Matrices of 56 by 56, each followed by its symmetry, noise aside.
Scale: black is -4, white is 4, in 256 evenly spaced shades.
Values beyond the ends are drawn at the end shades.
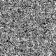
no symmetry.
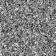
no symmetry.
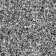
no symmetry.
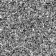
no symmetry.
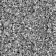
mirrored top to bottom.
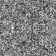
mirrored top to bottom.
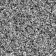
symmetric.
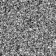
no symmetry.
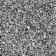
symmetric across the other diagonal.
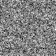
same after a half turn.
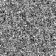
same after a half turn.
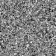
no symmetry.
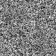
symmetric across the other diagonal.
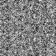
mirrored top to bottom.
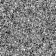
same after a half turn.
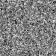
no symmetry.
